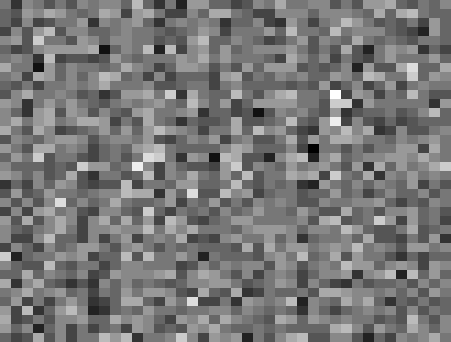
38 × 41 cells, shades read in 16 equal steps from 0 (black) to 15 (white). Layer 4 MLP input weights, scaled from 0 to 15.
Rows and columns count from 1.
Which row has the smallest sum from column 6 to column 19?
32
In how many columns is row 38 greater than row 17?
17
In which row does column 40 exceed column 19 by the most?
13
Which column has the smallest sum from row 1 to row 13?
15
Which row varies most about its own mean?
18
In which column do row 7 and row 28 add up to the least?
4
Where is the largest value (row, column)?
11, 31
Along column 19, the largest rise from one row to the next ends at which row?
30
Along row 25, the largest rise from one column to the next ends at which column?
16
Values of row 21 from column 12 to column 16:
11 4 7 7 6
